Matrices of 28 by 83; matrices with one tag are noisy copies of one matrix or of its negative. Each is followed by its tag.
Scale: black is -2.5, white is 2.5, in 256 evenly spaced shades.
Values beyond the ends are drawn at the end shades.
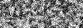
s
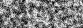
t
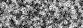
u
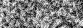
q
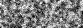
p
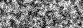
u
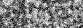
t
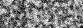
t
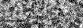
s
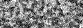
s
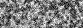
u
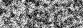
t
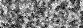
p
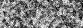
q
